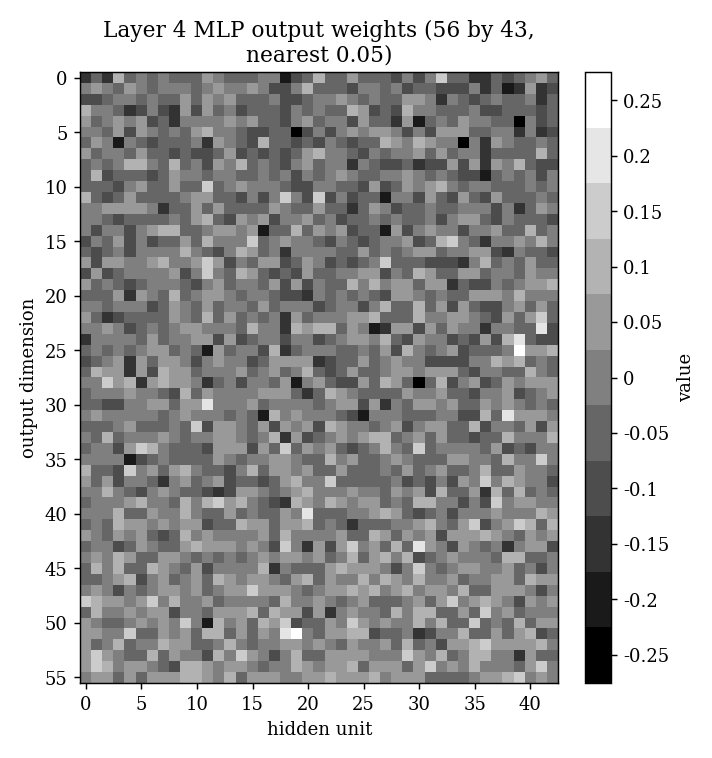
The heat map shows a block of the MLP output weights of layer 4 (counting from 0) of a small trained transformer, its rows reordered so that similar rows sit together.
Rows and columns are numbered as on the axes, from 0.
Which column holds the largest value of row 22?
41
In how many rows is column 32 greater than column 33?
23
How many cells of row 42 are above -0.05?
33
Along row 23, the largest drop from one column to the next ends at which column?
42
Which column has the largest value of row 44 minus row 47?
3
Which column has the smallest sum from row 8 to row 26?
18
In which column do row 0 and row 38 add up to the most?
32
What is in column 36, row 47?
-0.05
